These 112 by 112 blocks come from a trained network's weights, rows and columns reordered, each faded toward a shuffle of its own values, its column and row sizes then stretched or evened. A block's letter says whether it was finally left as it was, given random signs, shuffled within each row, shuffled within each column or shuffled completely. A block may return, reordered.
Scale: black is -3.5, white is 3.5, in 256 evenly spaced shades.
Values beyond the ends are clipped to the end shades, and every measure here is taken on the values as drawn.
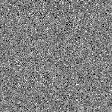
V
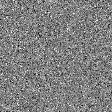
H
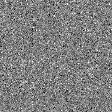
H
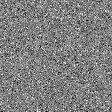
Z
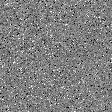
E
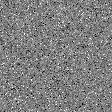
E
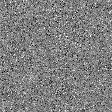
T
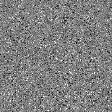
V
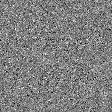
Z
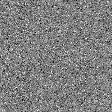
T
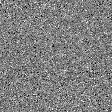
Z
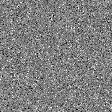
T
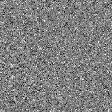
V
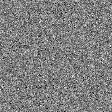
H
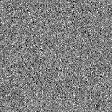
V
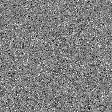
Z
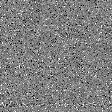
H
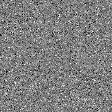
H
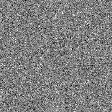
H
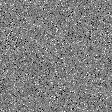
E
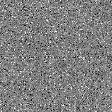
V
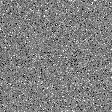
E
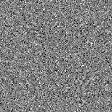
V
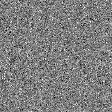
H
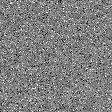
E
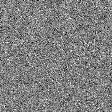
Z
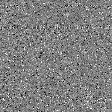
V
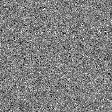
H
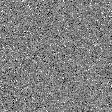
T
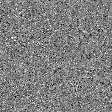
Z
